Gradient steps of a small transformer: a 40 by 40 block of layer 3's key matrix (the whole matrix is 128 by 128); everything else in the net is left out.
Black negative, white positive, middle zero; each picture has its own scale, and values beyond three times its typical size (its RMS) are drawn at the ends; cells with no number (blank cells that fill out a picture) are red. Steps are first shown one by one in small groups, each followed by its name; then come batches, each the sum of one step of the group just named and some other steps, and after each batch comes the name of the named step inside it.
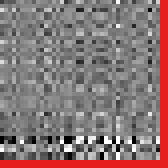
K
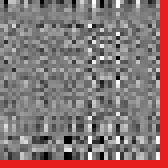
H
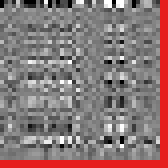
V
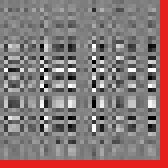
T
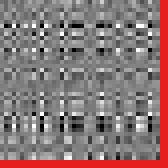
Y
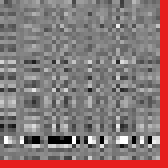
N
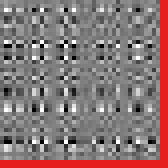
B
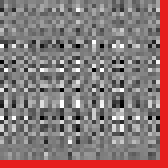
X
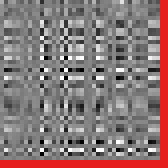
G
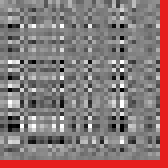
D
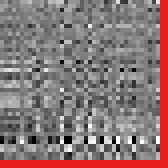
K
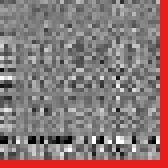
K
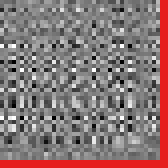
X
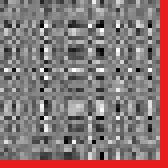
H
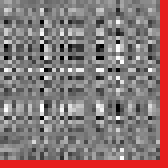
B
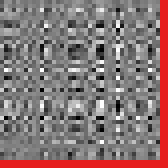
X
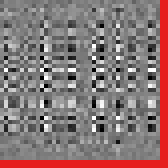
T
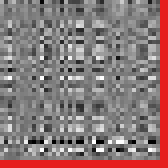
G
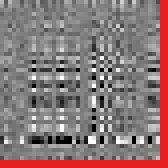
N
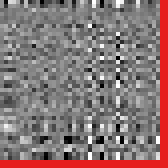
H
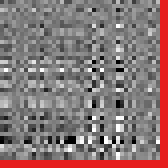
K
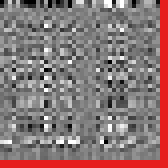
V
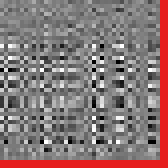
T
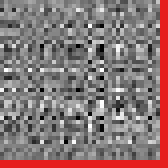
X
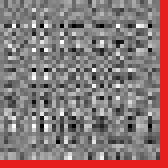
Y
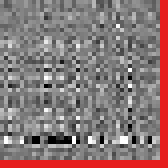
N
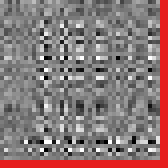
G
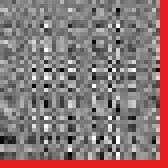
K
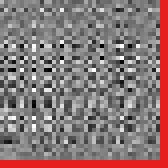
B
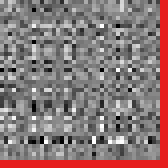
B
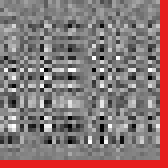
T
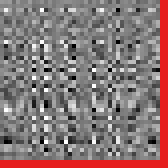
B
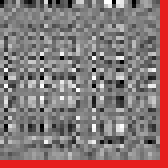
V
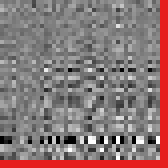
K
